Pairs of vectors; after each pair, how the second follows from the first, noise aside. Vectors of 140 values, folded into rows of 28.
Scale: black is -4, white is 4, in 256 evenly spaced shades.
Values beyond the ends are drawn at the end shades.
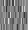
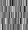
wrapped around, negated.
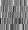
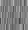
shrunk.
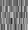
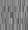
negated, shrunk.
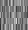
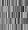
wrapped around, negated.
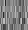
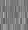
negated, shrunk.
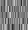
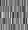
wrapped around, negated.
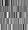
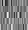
copied.
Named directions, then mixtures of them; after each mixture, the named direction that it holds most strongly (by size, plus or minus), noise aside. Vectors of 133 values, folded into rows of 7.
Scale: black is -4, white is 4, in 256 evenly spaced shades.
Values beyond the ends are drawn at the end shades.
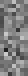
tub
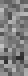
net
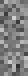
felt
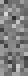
felt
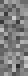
felt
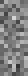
felt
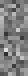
tub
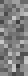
felt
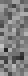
net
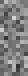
felt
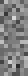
felt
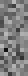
tub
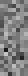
tub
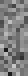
tub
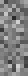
felt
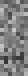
net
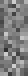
tub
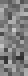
net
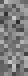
felt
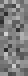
tub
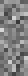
felt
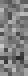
net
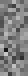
tub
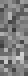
net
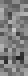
net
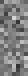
felt
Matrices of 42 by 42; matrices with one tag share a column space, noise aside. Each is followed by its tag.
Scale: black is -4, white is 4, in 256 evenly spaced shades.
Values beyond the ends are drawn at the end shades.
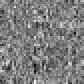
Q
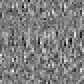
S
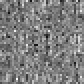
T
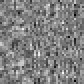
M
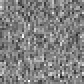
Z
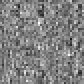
M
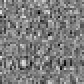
Q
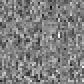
Z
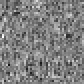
Z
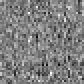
Z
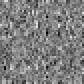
Q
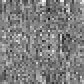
T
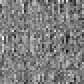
T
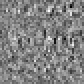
S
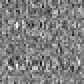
Q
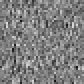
Q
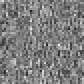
M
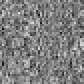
M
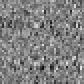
Q
